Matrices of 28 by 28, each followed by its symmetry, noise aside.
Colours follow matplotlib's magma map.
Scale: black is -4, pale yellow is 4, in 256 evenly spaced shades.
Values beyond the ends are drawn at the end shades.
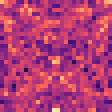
mirrored left to right.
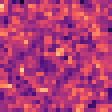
symmetric across the other diagonal.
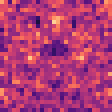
mirrored left to right.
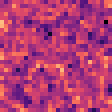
no symmetry.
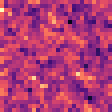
no symmetry.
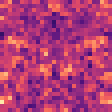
mirrored left to right.
